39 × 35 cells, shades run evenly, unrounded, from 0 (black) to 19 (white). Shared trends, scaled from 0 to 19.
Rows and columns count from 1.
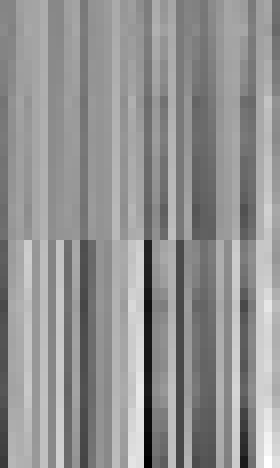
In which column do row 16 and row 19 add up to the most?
34
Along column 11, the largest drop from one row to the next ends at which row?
21
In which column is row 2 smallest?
35
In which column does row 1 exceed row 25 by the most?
19
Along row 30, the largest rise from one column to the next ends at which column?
20
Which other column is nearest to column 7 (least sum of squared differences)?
14
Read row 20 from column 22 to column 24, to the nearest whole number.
14 9 12
